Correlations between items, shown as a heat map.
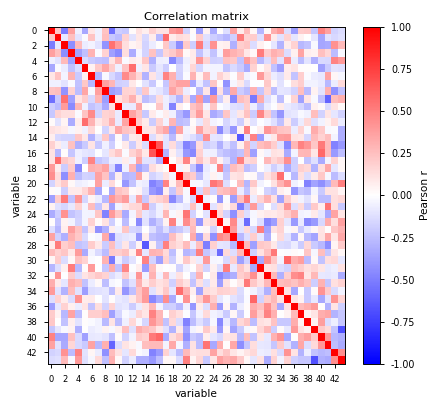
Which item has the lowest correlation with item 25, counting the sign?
29
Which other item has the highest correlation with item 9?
2
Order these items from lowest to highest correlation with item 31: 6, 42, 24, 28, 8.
8, 42, 24, 28, 6
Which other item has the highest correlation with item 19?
34
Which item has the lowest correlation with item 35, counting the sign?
15
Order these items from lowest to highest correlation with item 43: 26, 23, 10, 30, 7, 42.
23, 30, 10, 7, 26, 42
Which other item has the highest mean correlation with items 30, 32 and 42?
35
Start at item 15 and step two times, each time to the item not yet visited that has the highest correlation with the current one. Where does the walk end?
40
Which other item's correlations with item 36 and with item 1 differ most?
17
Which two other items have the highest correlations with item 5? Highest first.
12, 8
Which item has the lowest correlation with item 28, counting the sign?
14
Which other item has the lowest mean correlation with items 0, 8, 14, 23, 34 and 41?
9
